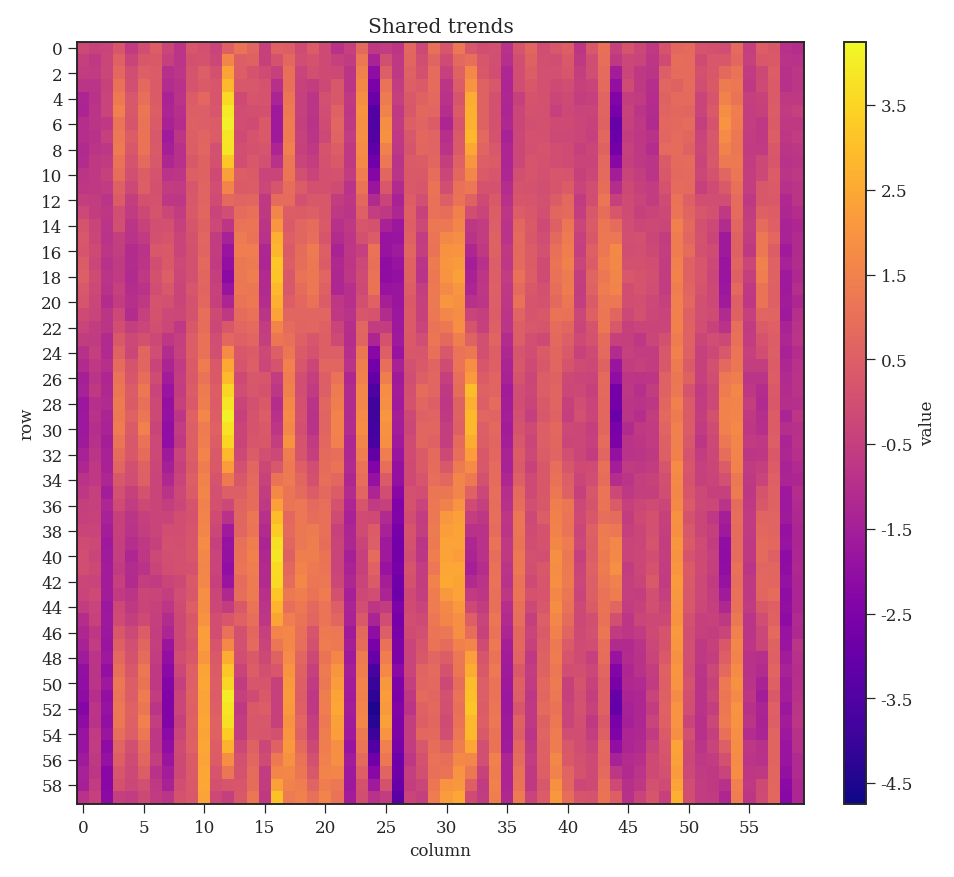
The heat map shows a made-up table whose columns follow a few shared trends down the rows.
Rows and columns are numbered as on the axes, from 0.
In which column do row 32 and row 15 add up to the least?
26
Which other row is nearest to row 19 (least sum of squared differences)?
16
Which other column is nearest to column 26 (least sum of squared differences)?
58
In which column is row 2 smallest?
24
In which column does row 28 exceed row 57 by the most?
12
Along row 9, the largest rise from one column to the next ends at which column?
25
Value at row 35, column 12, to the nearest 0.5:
0.5
